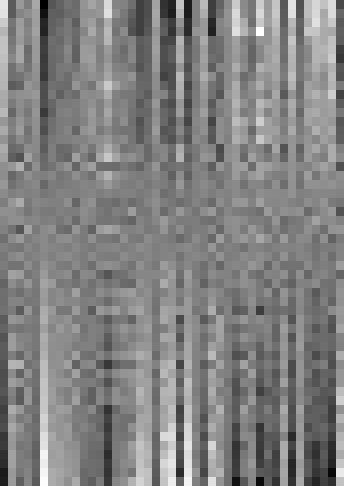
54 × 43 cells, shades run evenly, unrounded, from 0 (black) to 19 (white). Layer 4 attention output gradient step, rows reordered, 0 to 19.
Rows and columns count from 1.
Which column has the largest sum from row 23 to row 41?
6
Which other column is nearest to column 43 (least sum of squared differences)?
18
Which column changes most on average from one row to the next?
3
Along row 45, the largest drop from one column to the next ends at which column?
23
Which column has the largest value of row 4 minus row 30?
33
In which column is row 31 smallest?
14
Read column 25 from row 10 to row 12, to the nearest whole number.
9 9 9
